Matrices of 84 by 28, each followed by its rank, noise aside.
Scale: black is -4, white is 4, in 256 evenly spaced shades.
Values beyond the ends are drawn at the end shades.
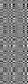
one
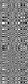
two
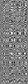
three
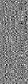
four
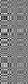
one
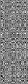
four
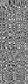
four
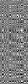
three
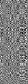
three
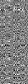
four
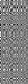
two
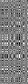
two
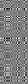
one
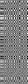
one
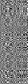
four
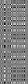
one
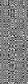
four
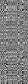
three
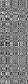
two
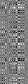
two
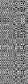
four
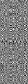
four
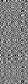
four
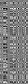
two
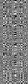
three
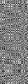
three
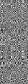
four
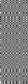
one
